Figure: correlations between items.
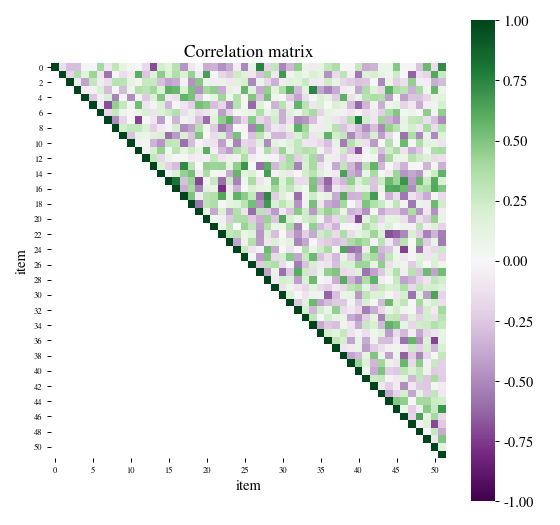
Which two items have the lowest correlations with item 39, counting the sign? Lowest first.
24, 9
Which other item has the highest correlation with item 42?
17
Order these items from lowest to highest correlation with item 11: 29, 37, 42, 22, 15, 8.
22, 29, 37, 15, 42, 8
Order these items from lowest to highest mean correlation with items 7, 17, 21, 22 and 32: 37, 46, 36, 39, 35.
46, 37, 39, 35, 36
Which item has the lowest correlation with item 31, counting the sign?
35
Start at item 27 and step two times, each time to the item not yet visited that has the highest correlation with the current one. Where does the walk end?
51
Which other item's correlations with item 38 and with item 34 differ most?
44
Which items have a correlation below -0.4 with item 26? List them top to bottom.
2, 5, 8, 19, 32
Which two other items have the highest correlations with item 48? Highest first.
46, 15
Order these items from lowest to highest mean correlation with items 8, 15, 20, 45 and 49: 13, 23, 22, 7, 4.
22, 7, 23, 4, 13
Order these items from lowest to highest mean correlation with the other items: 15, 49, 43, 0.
43, 0, 49, 15
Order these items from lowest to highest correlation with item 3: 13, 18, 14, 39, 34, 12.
39, 14, 12, 13, 18, 34
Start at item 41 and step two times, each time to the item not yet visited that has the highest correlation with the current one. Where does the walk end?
28
